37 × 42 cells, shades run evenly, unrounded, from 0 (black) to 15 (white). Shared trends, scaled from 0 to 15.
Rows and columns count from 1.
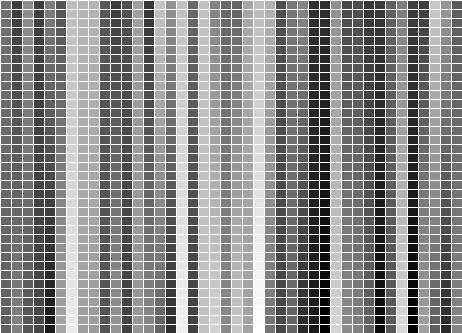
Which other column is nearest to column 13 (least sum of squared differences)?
23
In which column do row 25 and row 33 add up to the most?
24
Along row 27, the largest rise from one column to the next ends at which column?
31
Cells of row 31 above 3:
37
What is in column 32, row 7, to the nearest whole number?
5
